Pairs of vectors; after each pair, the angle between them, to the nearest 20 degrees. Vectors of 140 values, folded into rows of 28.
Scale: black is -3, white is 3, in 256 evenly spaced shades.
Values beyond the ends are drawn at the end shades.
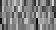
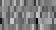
40 degrees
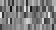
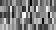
120 degrees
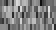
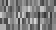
80 degrees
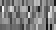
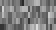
40 degrees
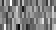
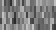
120 degrees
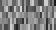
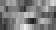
100 degrees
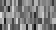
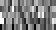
40 degrees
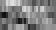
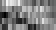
20 degrees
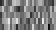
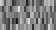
160 degrees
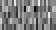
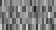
60 degrees
